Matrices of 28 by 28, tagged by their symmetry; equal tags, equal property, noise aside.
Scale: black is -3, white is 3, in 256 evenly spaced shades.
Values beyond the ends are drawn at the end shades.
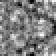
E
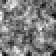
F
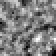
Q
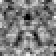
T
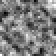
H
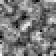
Q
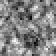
F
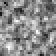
H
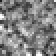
H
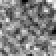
H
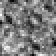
H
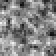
H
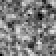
H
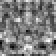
T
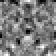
T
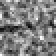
F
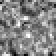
F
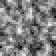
F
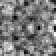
E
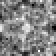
E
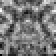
T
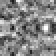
E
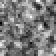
F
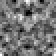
T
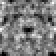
T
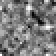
H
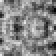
E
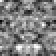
T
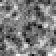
Q
